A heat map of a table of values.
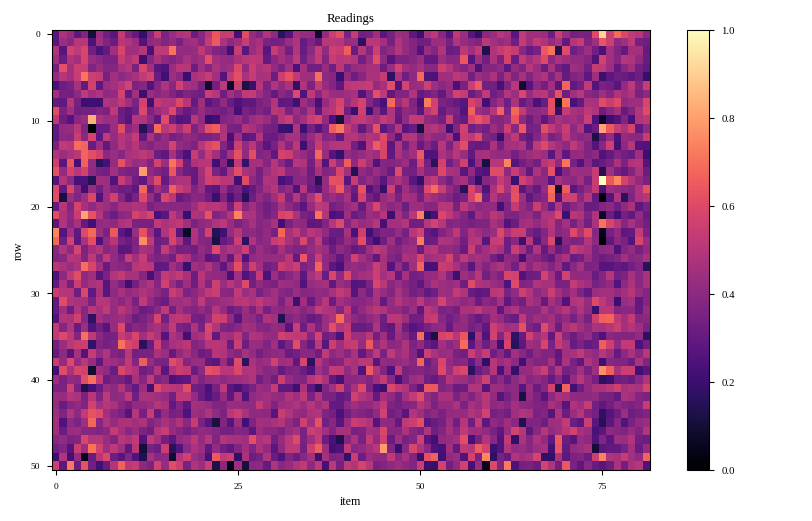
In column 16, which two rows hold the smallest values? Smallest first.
49, 48
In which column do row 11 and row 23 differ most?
75
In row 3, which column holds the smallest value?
12
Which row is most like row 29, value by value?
25
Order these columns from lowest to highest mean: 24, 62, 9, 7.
24, 7, 62, 9
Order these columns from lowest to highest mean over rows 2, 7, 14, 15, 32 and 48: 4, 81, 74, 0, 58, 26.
74, 81, 26, 0, 58, 4
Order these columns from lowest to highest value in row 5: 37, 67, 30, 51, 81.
81, 51, 30, 37, 67
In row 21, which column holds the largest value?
4
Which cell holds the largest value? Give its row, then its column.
17, 75
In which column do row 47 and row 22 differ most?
39
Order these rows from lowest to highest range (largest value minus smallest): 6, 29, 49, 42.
29, 42, 6, 49
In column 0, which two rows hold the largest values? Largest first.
23, 24
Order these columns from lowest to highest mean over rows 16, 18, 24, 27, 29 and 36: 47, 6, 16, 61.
6, 47, 61, 16
